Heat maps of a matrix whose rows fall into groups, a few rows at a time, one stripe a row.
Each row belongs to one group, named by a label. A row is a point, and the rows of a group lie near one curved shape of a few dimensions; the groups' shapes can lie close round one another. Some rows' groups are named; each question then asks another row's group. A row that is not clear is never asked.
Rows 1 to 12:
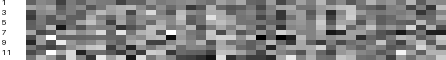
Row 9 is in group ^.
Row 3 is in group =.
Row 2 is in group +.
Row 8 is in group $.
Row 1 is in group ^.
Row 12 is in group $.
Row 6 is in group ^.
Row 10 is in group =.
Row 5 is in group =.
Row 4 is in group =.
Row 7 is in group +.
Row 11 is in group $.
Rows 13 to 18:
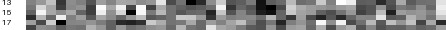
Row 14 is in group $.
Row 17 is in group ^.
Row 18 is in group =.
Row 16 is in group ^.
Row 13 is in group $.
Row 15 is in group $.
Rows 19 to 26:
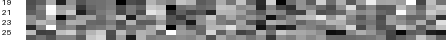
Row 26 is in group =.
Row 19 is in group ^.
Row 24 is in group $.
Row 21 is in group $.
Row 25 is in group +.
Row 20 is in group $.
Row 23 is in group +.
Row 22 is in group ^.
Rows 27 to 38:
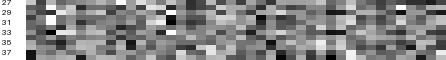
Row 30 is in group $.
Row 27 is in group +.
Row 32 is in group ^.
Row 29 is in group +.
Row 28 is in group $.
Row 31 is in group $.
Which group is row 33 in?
+
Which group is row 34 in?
^
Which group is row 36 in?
^
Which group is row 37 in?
=
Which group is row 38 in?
=
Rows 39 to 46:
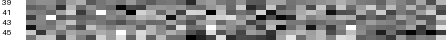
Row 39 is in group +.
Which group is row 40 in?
^
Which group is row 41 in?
=
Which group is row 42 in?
$
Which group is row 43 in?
+
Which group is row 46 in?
$
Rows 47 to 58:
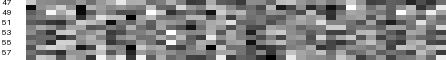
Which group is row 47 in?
+
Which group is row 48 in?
=
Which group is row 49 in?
$
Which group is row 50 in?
=
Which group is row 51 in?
=
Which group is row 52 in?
+
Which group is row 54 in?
=
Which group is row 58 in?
$
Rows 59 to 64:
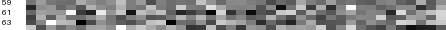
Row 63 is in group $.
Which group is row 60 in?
=
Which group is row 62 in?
^
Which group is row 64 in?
+
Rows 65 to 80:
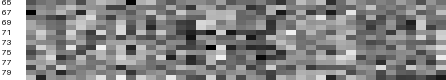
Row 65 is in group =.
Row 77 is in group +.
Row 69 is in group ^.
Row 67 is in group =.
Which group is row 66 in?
+
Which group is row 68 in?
=
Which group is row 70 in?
^
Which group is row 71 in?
$
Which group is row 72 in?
+
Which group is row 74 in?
$
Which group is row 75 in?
=
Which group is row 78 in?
^
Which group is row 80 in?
+
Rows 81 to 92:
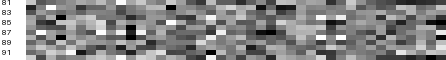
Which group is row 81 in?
+
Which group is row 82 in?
$
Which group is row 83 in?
^
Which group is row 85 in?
+
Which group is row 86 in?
=
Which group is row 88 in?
^
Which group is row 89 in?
^
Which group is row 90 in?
+
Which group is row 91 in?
$
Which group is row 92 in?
+
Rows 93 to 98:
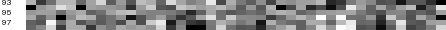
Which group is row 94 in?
=
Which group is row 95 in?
+
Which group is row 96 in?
^
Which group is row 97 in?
$
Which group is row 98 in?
$
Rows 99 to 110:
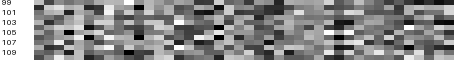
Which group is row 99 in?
+
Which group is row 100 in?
$
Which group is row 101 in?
$
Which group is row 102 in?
+
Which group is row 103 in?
+
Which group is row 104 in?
$
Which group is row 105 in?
^
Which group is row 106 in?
=
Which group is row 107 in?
$
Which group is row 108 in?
+
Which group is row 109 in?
^
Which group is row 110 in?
$
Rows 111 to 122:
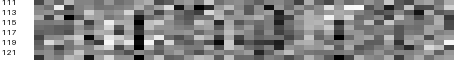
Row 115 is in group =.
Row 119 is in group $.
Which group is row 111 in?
^
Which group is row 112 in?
$
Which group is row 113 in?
^
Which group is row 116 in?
=
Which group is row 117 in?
=
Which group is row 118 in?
=
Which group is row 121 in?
+
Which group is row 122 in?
=
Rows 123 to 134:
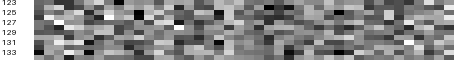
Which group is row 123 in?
=
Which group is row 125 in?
=
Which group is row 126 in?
$
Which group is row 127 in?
$
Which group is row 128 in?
+
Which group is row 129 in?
=
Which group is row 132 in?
^
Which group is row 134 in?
^
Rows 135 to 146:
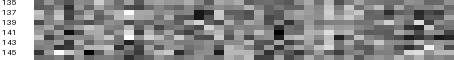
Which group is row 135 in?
=
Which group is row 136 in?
^
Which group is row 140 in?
^
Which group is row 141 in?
^
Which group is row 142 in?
+
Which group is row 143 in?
^
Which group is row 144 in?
=
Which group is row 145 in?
$
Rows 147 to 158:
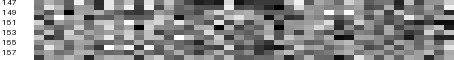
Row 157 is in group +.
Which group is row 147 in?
$
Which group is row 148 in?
$
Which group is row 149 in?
^
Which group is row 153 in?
^
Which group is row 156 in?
$
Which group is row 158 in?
=
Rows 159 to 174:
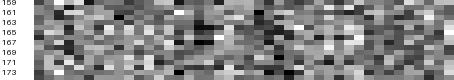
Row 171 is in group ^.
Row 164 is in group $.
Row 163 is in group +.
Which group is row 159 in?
$
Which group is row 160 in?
^
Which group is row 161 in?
+
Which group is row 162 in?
=
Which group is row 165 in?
$
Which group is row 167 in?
$
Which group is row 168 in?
=
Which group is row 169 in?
^
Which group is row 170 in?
^
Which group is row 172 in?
$
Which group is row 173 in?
$
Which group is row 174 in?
=
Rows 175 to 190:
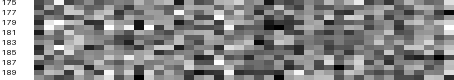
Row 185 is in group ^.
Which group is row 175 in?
$
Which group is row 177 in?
+
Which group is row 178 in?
=
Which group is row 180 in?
$
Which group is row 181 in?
^
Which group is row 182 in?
+
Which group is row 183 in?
+
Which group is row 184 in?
$
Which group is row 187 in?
=
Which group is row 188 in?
=
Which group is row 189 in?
$
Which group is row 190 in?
=
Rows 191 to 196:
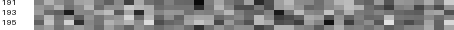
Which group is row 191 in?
+
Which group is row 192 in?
+
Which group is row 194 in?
^
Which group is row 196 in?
+
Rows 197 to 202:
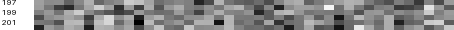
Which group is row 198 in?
=
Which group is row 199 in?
+
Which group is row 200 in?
=
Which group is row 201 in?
=
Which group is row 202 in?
=
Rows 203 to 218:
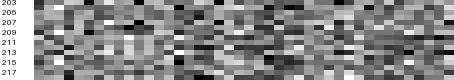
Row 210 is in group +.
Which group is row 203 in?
=
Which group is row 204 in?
$
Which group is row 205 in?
+
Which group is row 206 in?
+
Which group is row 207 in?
=
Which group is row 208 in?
^
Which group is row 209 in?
$
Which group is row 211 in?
^
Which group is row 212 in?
$
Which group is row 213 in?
+
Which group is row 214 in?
$
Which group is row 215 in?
$
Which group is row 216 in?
^
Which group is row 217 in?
^
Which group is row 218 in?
$
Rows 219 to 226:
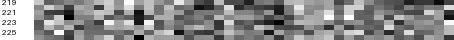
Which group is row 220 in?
$
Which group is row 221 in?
=
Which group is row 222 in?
^
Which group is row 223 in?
$
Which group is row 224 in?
^
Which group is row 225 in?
$
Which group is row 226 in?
=
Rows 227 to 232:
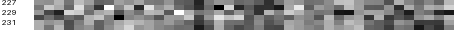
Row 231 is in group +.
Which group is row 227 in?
+
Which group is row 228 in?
$
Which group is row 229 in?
+
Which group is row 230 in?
=
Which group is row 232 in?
+
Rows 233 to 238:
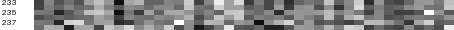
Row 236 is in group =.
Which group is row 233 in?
=
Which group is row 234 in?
=
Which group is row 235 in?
=
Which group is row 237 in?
+
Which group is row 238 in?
$
